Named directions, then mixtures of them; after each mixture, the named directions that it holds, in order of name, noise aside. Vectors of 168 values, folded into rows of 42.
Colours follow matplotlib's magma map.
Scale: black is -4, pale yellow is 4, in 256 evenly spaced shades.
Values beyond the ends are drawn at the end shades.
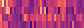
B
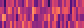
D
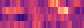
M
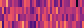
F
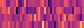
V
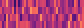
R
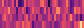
D, R, V.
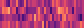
M, V.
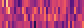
B, D, R.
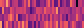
F.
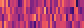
B, F, V.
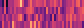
B, D, F.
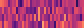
F, V.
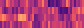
D, M.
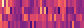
B.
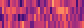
F, M, V.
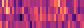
B, M, R.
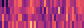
B, F.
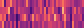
B, D, R.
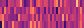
F.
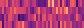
F, M.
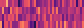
F.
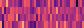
F.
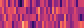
D, F, V.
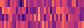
F, M, V.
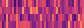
R.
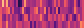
B, R, V.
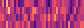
B, D, R.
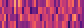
R.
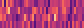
B, D.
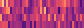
B.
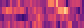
M.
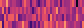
F.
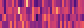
D, F.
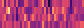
B, D, V.
